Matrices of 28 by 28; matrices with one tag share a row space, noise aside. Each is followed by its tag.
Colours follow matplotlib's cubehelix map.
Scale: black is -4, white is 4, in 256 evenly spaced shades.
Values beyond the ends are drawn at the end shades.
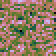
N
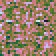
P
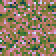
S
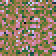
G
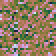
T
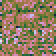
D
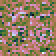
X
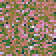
G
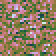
X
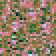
X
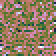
D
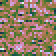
N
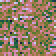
T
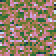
N
